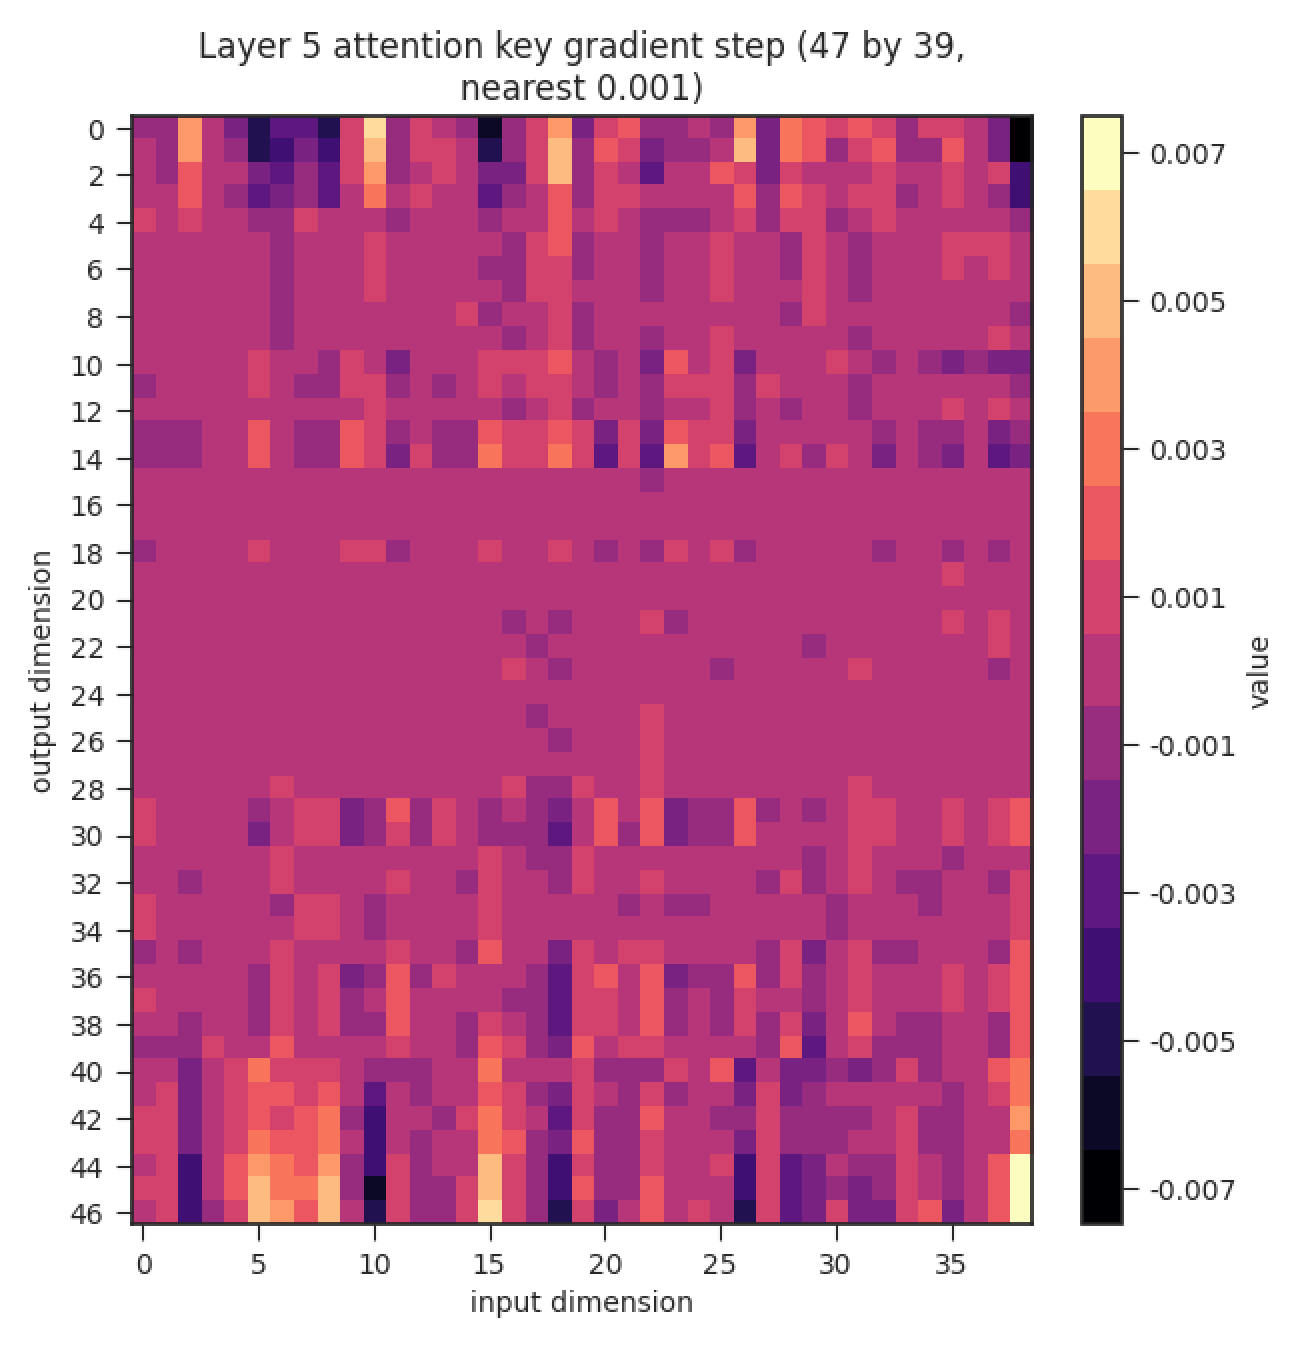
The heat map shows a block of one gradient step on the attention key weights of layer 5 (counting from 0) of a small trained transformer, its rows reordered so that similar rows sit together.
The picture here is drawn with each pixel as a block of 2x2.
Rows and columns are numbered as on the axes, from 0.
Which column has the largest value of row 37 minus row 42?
10
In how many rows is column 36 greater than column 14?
8
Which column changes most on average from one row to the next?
37
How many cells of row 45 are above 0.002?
6
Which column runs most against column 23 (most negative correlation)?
20
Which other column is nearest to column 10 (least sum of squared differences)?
2
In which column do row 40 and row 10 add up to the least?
26
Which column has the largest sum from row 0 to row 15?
18
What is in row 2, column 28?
0.001
